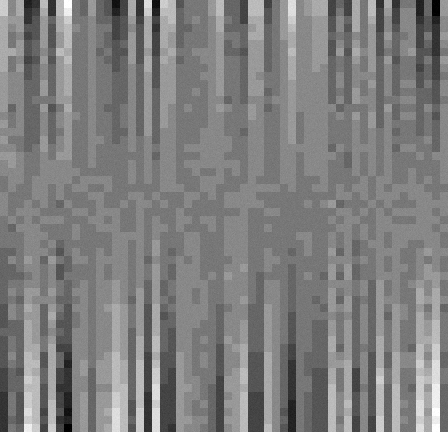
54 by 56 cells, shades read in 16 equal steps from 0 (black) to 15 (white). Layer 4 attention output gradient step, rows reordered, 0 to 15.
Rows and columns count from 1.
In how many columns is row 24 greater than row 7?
24
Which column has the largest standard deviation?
55
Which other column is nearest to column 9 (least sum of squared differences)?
37
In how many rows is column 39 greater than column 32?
20
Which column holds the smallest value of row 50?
9
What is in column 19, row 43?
5
